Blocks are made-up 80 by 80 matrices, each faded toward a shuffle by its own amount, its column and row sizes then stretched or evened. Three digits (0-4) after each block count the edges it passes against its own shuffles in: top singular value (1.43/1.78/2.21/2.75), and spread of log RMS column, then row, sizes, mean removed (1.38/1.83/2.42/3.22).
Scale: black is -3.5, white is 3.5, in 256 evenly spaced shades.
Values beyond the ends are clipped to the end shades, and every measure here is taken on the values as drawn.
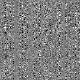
0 4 1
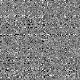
2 2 3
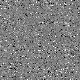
1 0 2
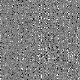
2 3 1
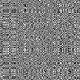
4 3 1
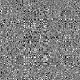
3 2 2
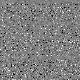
1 0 3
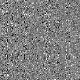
2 3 0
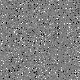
0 2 1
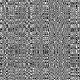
4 4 0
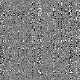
0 4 2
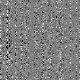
0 4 0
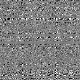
2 2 4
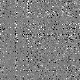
0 3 3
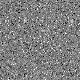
1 0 0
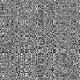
3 3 2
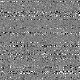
1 2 4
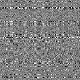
3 0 4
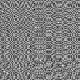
4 2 0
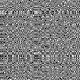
4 0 3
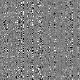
2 4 2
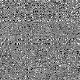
2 1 3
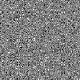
3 2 0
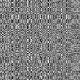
4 4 0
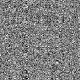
2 1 1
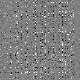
2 4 2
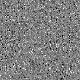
2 1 0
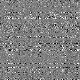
1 2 4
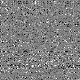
2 0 3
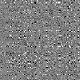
3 2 3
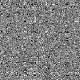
2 1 2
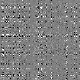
3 4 3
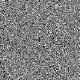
0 3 0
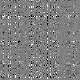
3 4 3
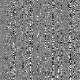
2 4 0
